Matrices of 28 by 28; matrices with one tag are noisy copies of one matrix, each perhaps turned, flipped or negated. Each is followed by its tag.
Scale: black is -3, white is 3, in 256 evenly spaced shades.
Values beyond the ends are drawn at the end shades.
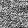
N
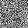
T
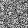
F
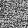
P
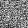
T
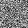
T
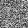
T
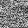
N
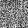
P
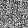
P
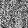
N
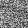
P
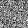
F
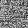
P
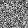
F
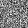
T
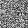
F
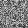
F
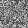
F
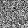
F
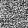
P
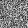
T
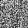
P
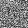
T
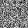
F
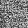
P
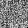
P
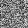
F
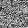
N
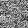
N
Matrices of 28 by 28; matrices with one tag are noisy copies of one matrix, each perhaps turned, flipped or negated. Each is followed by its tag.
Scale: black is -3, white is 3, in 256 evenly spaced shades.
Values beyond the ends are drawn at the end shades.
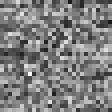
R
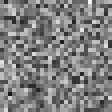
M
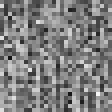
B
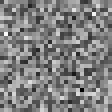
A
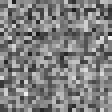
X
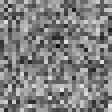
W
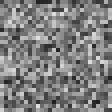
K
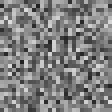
A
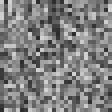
R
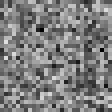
W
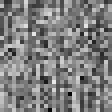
B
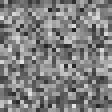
K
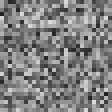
W
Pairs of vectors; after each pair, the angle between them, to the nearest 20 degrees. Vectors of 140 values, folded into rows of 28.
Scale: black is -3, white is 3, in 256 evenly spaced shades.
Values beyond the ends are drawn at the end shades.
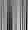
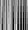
120 degrees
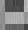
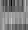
40 degrees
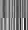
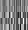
40 degrees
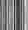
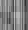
160 degrees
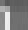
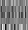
100 degrees
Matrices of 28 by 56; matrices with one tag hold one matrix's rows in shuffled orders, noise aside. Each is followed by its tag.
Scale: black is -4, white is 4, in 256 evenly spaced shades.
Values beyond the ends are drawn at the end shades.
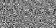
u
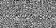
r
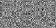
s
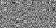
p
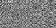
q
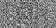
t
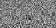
s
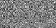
u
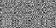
s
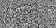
t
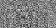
t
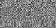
s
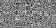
r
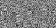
p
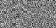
p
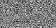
r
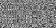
q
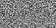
u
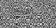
r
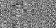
p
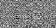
r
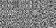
q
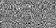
s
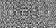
t
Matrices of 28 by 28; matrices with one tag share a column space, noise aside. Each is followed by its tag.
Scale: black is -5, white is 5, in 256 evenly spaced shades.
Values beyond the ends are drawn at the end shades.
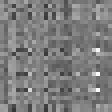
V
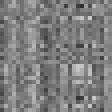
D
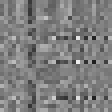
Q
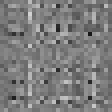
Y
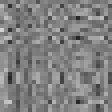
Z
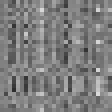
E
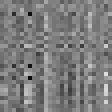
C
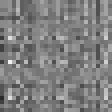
Q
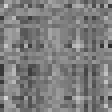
D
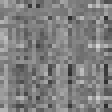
D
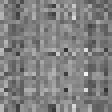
V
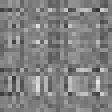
E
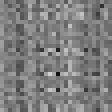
V
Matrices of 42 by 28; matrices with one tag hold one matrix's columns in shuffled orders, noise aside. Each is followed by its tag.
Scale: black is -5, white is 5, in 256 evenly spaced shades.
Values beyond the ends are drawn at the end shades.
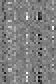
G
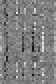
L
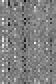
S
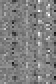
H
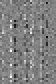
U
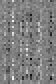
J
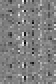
H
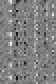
H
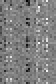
S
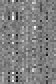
G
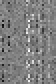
U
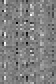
H
